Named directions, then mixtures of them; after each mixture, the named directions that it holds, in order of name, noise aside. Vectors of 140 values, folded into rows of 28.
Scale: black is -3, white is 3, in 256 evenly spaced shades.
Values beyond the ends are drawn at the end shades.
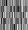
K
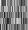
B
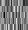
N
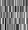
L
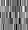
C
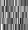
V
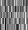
L.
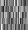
V.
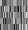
B, K, L.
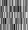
K, L.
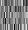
K, L, N.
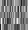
B, L, V.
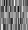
K, L, V.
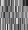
L, N, V.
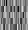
K, V.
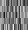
C, N.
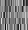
L, N.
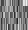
L, N, V.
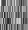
B.
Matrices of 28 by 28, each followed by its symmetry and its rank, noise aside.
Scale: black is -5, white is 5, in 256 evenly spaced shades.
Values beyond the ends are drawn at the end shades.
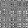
no symmetry, rank two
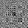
symmetric, rank three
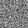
antisymmetric, rank four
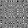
no symmetry, rank three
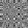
antisymmetric, rank two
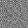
antisymmetric, rank two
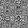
no symmetry, rank three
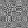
antisymmetric, rank four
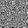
antisymmetric, rank four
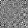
symmetric, rank four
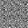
no symmetry, rank four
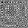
symmetric, rank three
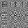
no symmetry, rank two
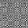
antisymmetric, rank two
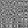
antisymmetric, rank two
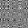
antisymmetric, rank two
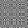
antisymmetric, rank two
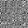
no symmetry, rank four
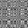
no symmetry, rank two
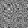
symmetric, rank three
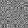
symmetric, rank three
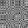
symmetric, rank three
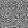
antisymmetric, rank four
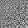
symmetric, rank four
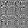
antisymmetric, rank four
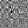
symmetric, rank two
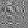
antisymmetric, rank two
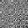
symmetric, rank four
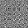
symmetric, rank four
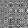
no symmetry, rank three
